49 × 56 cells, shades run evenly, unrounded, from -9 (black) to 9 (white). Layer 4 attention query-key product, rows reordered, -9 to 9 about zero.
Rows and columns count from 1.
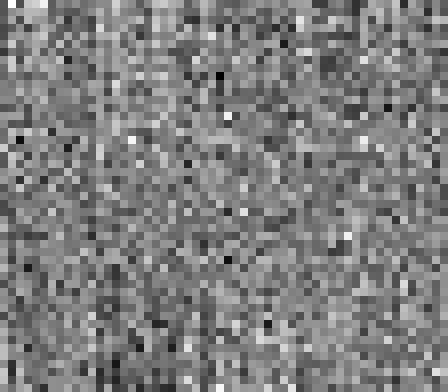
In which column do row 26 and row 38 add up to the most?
28
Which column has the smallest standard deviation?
32
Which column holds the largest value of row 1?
2
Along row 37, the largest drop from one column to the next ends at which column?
52
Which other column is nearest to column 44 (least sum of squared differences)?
33
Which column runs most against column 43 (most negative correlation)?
27
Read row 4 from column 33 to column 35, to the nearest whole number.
-3 -3 -6
